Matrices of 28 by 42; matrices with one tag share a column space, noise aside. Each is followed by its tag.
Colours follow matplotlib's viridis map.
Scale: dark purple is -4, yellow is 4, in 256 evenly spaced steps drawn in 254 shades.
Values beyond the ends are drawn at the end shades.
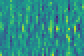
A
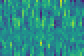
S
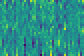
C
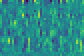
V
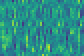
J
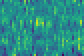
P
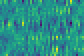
P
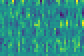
V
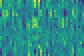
S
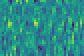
P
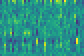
V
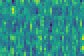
P
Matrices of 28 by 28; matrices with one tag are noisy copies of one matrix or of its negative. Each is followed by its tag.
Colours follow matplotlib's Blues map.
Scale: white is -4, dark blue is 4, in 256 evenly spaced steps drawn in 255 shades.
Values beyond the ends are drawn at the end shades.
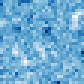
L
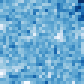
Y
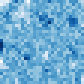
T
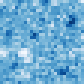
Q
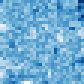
Y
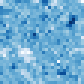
Q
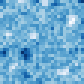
Q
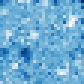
Q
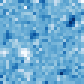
Q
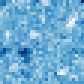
Q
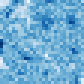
T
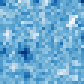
Q
